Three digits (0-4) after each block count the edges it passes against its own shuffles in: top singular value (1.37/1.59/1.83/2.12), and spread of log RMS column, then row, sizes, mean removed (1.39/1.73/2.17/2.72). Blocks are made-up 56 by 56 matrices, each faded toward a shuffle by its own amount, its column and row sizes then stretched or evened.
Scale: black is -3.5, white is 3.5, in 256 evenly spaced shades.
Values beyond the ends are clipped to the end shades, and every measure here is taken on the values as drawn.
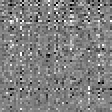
4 4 3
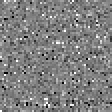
0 0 2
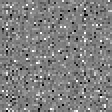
2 2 0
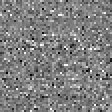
0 0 2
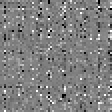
2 4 2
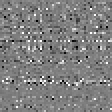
3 0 4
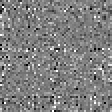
2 3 2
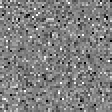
1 0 1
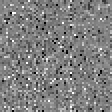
2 1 0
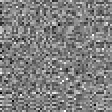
4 1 1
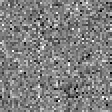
2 2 1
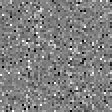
2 2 0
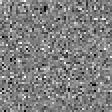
2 1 1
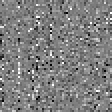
1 3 0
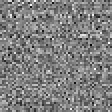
3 0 1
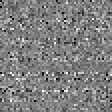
0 1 4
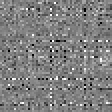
4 2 4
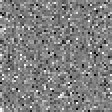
2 1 0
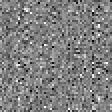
3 3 0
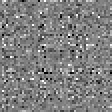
2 2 3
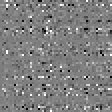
0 3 4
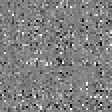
0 3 3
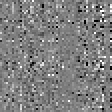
3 4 2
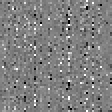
2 4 0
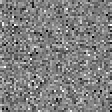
2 1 0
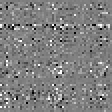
3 3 4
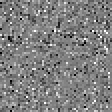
0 1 1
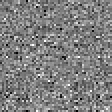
2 0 1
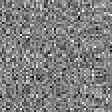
4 1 0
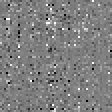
0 3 2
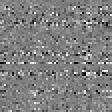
3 1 4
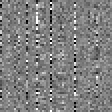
4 4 0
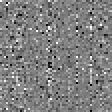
2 3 0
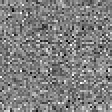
3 0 1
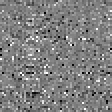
2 0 3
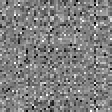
4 2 0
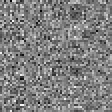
4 2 0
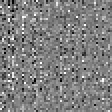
2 4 0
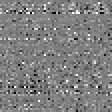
2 1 4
